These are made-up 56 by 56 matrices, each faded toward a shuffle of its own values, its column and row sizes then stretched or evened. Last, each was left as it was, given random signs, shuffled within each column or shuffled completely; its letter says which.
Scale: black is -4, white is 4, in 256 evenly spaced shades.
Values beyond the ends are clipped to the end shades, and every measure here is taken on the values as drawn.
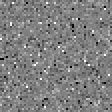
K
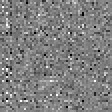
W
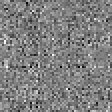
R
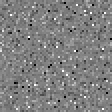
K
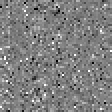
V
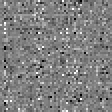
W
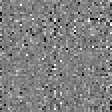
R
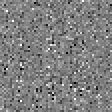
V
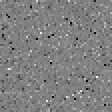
K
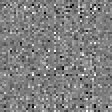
R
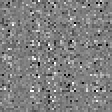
W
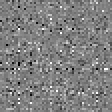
W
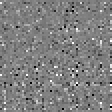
W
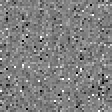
V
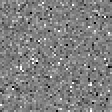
K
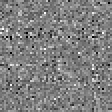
W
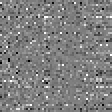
R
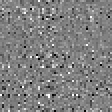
R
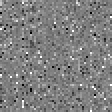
V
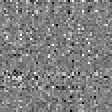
R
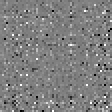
W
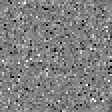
K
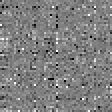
R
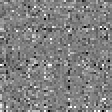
W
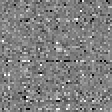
R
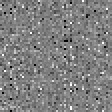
V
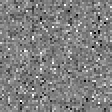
V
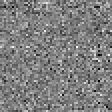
W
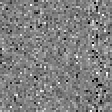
V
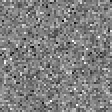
K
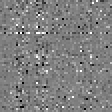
W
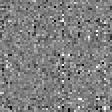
W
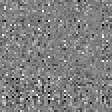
R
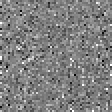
V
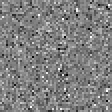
V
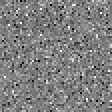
K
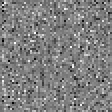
V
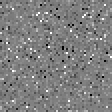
K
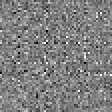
R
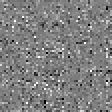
W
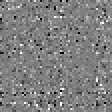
W
